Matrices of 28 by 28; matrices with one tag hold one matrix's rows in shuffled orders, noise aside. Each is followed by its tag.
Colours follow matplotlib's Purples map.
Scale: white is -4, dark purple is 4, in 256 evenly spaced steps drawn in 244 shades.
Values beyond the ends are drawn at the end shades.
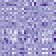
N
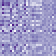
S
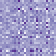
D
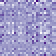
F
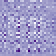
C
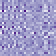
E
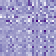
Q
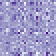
D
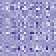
D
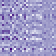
S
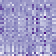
F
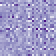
Q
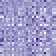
F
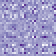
N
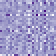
Q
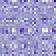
N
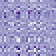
C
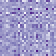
D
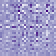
D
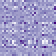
N
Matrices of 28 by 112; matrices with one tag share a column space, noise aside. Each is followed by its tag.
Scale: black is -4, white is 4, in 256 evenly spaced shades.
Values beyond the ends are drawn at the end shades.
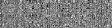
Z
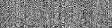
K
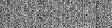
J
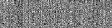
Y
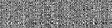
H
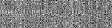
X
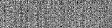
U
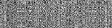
U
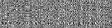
H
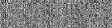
Z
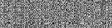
H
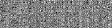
U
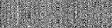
K
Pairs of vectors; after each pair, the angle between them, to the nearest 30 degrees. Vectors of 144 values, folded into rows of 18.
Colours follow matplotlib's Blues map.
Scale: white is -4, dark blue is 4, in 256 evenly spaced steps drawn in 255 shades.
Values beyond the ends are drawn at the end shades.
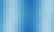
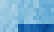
90 degrees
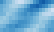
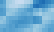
30 degrees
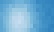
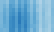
150 degrees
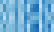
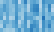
30 degrees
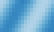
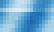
150 degrees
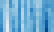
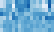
90 degrees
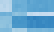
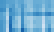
120 degrees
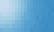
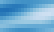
120 degrees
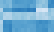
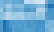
60 degrees
